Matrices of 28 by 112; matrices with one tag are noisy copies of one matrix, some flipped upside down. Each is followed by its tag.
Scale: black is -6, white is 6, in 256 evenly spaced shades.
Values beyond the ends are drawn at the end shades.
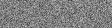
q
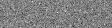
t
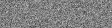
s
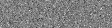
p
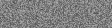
p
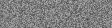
t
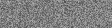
q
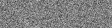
s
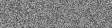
p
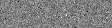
t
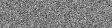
q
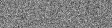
t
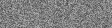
s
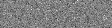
t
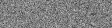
t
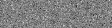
t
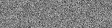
q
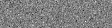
p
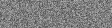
q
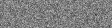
t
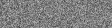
q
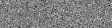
q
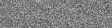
s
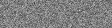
t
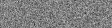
t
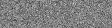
q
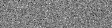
t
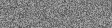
q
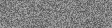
s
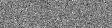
s
